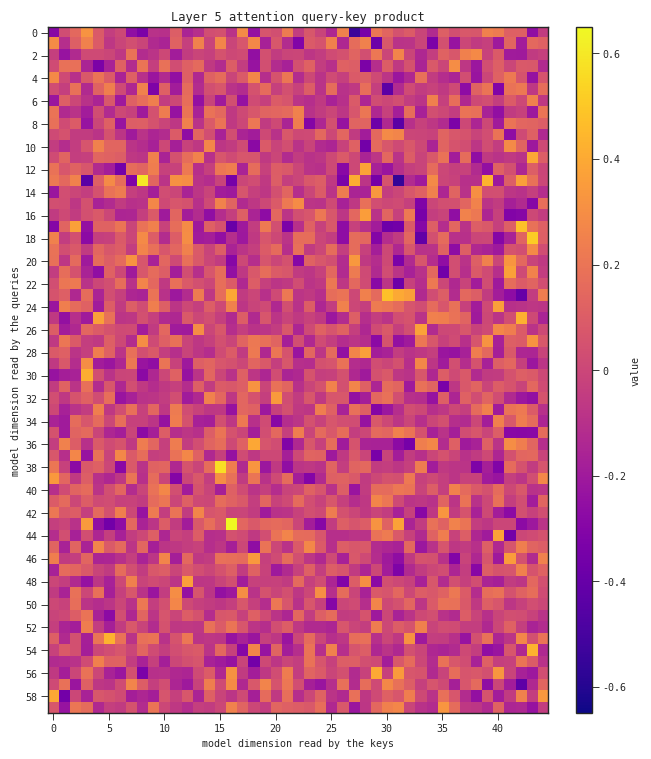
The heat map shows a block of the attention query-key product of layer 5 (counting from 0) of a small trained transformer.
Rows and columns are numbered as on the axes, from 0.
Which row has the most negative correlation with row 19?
56
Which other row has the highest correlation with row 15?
7
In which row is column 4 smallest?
3
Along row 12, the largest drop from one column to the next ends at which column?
29
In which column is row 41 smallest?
43
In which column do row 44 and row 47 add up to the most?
40
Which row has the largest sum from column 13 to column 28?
31
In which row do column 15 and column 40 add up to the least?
18
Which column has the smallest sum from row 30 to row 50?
38
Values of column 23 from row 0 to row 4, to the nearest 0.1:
0.1 0.1 -0.1 0.1 0
